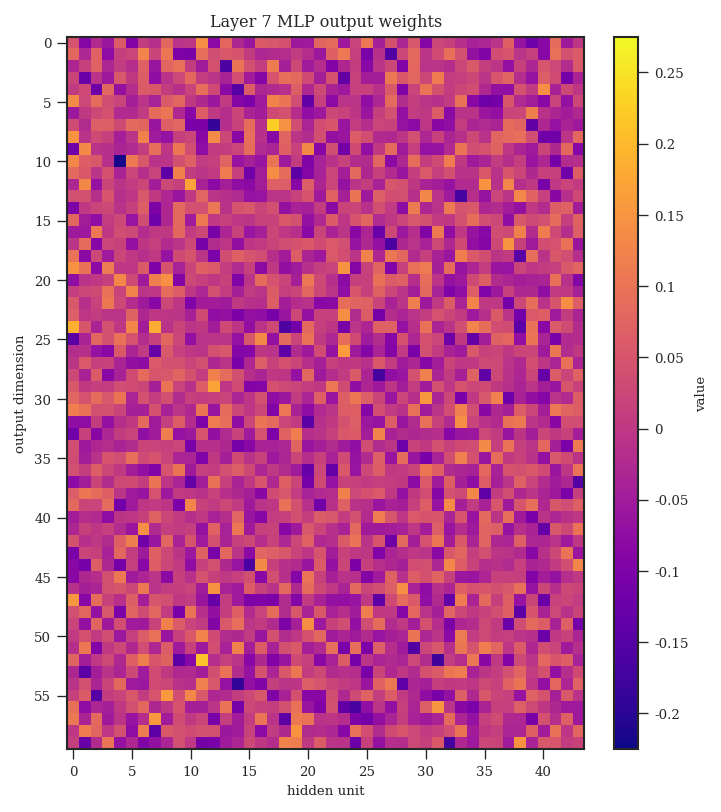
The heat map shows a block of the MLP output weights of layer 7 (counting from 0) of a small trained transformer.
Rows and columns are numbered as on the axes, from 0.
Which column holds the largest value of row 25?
16
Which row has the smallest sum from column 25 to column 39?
57
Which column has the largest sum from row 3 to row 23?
17
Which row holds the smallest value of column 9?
52
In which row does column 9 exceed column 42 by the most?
11
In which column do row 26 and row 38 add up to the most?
23
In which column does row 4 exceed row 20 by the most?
40
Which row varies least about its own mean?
27
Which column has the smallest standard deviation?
36
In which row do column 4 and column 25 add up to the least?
10
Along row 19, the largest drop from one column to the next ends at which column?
24
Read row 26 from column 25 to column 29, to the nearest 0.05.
-0.1 -0.05 -0.1 0 -0.1
